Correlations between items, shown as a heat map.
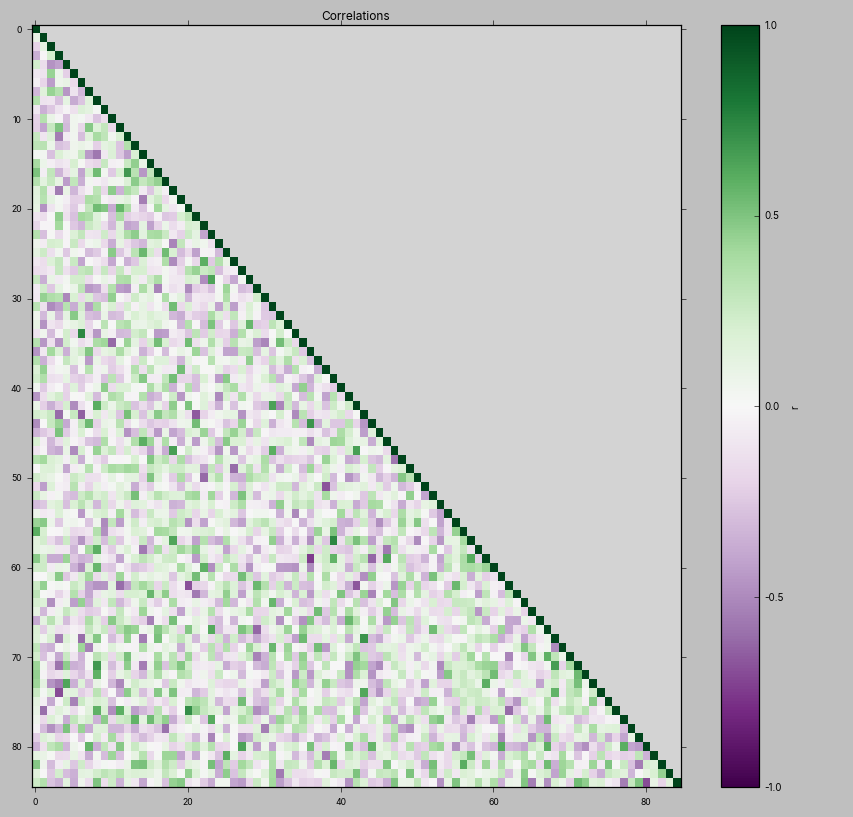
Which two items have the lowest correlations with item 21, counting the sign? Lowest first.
43, 63
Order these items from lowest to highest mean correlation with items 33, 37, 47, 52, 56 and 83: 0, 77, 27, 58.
77, 58, 27, 0
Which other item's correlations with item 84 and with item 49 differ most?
80
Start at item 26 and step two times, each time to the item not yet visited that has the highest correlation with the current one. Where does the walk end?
60
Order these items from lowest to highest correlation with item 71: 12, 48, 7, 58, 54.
7, 48, 54, 58, 12
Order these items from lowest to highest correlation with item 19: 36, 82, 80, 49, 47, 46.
46, 82, 80, 47, 36, 49
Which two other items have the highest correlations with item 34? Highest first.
6, 73
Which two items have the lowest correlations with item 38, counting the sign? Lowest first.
51, 81
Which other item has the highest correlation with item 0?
56
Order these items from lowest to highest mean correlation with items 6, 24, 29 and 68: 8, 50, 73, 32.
8, 73, 32, 50
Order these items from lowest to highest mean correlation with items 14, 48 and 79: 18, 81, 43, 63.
18, 43, 81, 63
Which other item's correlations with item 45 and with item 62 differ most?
55
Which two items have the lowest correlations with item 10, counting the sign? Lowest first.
35, 76
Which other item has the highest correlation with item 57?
39
